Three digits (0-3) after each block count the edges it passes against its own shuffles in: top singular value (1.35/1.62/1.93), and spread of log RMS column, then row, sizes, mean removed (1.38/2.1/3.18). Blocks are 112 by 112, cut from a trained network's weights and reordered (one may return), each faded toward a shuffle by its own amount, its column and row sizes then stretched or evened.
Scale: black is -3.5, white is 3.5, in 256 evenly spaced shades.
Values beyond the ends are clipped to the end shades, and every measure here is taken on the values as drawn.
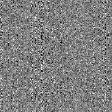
0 3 1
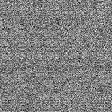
3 0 0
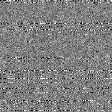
3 0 3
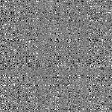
0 3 3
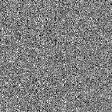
1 2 1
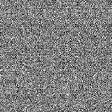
3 2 0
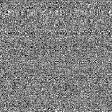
3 1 2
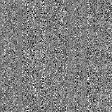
1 3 1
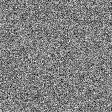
0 0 0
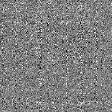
1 3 2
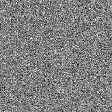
2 1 0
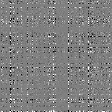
2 3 3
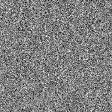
0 1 0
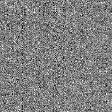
1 2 1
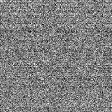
3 1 1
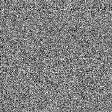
0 0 2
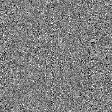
0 2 0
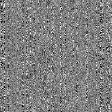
2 3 0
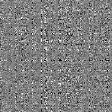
2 3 2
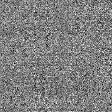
1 2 0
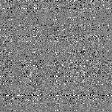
1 2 3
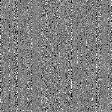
0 3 0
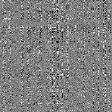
2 3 2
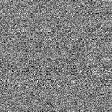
3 0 2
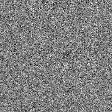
0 1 1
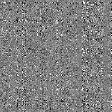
2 3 2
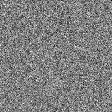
2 0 0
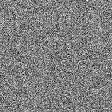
3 0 0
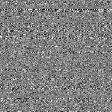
2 0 3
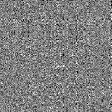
3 2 1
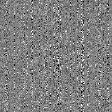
0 3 0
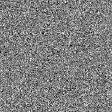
0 1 1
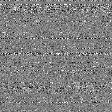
1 0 3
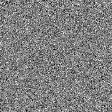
0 1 1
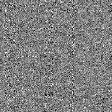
2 2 1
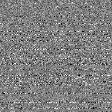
0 1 3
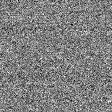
1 0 1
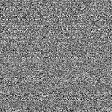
3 0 2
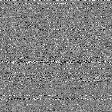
0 0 3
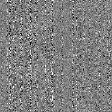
0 3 1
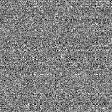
3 1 2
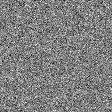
0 0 0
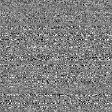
1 1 3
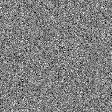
1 1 0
